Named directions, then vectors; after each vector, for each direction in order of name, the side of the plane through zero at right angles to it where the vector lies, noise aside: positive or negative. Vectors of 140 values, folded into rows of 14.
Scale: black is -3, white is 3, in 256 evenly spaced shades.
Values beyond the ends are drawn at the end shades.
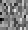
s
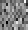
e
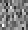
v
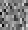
positive, positive, negative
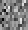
positive, positive, negative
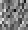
negative, negative, positive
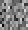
positive, positive, negative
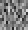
positive, positive, positive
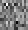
negative, positive, negative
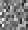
negative, negative, positive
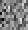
positive, positive, negative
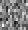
negative, positive, positive
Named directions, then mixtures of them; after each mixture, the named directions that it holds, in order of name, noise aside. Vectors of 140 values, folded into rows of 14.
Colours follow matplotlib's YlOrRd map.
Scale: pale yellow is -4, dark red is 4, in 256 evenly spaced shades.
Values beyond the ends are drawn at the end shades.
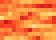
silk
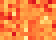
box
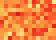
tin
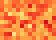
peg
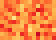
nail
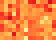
box.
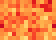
box, silk, tin.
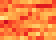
silk.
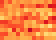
nail, silk.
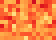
box, nail, peg.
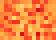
nail.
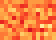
nail, silk, tin.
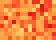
nail, peg, tin.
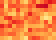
box, peg, silk.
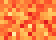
peg.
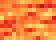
peg, silk.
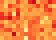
box.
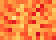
nail.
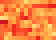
peg, silk.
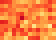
box, peg, silk.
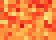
box, peg.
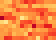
peg, silk.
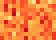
box.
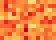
box, nail, silk.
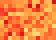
tin.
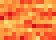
silk.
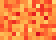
nail, tin.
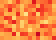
box, nail.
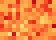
box, nail, tin.
